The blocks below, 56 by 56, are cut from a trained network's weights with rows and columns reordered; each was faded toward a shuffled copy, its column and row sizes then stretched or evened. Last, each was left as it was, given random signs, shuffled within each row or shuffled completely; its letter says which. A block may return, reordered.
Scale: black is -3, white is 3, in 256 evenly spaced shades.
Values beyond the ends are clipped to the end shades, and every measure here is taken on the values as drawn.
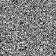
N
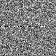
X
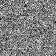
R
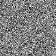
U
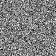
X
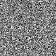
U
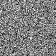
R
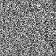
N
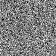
R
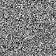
U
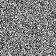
X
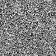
X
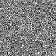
N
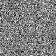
N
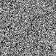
X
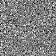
U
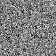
X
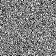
X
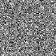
N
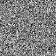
U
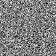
X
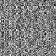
N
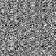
N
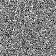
X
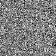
U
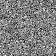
R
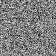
R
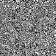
U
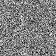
X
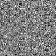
N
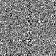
N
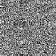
N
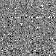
N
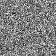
X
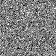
R
